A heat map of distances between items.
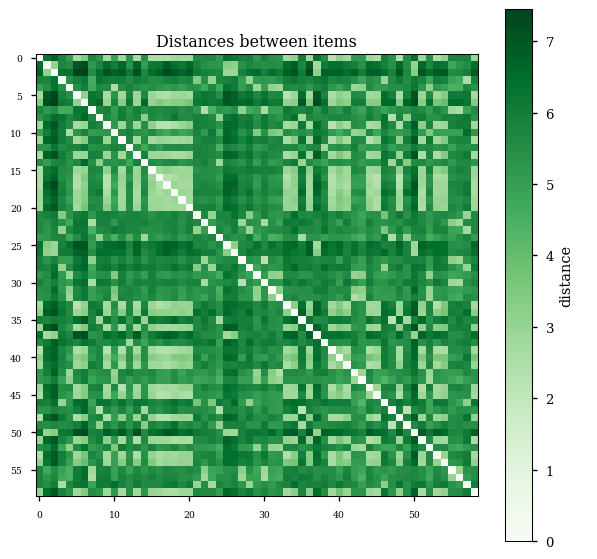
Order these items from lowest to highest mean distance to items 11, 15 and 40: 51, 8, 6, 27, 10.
51, 6, 10, 27, 8
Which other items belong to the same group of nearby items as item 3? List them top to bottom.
21, 23, 28, 46, 57
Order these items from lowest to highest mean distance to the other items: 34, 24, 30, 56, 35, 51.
51, 34, 24, 56, 30, 35
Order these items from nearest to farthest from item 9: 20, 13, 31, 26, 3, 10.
13, 20, 10, 31, 3, 26
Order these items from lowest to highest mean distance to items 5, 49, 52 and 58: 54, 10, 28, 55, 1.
54, 10, 55, 28, 1
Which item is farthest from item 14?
6
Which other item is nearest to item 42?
32
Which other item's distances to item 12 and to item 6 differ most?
38
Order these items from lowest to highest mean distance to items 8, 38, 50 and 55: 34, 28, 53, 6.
53, 28, 34, 6
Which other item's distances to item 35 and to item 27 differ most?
30
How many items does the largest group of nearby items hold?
25
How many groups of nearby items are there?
7
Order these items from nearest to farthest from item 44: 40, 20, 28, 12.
20, 40, 12, 28
